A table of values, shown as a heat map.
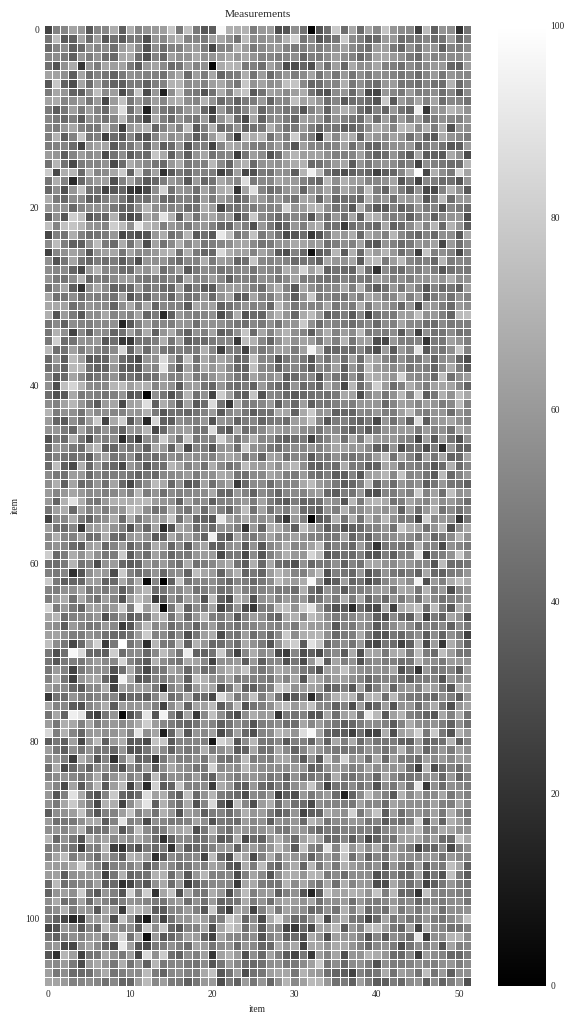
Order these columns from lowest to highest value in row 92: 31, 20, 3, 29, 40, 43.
3, 20, 43, 29, 40, 31
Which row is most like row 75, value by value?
23
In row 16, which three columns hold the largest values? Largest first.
45, 32, 50
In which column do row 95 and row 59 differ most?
50
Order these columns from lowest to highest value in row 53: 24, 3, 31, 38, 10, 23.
31, 38, 23, 24, 10, 3
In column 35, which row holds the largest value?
0
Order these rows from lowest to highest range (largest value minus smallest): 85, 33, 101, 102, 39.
39, 101, 33, 85, 102
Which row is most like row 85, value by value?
44
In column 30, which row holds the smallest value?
101
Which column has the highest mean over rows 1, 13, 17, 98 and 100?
36
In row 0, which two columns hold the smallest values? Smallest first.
32, 50
